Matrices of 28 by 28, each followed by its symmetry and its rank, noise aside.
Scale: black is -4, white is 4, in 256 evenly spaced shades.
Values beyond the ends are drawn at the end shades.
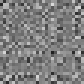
symmetric, rank four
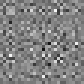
symmetric, rank four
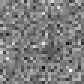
symmetric, rank eight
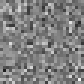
no symmetry, rank eight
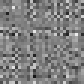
antisymmetric, rank four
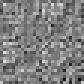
symmetric, rank six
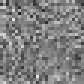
antisymmetric, rank six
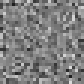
antisymmetric, rank eight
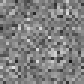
symmetric, rank eight
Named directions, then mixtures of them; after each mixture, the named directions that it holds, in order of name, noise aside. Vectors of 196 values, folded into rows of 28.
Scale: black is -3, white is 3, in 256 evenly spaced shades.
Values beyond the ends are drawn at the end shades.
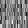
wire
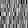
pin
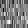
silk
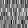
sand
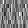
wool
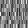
pin, wool.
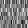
sand.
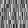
pin, wool.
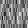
sand, wool.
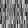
wire.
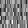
pin, wire.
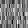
silk, wire.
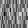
sand, wool.
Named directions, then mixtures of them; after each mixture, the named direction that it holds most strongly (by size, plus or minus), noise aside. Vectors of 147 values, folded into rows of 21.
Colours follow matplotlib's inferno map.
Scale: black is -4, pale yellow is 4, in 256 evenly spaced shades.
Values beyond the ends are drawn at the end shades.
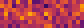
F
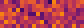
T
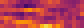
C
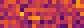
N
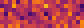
F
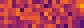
F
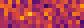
F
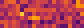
N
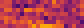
C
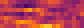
C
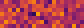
T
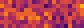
F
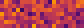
T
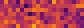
T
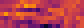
C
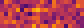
N
